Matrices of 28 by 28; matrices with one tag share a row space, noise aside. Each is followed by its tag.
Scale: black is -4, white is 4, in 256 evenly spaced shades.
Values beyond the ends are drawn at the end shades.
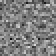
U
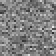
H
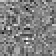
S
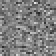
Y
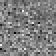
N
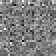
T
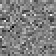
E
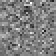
S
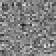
E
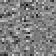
S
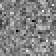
U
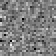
T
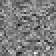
Y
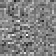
S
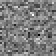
N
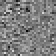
S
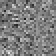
S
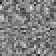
Y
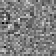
S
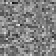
S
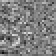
S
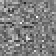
S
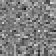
Y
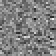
Y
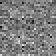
T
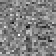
U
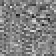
U
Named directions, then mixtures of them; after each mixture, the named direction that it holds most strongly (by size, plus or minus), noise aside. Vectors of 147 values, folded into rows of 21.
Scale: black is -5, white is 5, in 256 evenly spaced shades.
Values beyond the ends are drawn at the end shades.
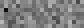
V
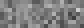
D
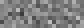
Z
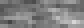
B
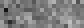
V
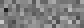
V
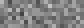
Z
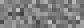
Z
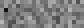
V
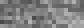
B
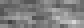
B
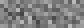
Z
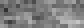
B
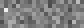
V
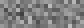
Z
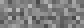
Z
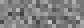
Z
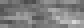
B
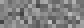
Z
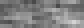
B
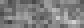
B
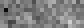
V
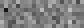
V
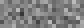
Z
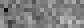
V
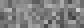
D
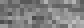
B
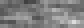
B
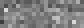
V
